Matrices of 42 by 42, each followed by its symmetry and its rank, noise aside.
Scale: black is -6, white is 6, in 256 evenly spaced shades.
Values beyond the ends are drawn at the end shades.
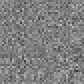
no symmetry, rank eight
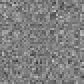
no symmetry, rank eight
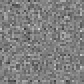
antisymmetric, rank six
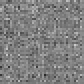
antisymmetric, rank six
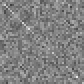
symmetric, rank twelve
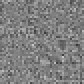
antisymmetric, rank twelve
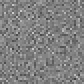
symmetric, rank eight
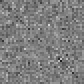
symmetric, rank eight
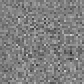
no symmetry, rank eight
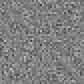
antisymmetric, rank twelve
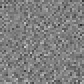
no symmetry, rank twelve
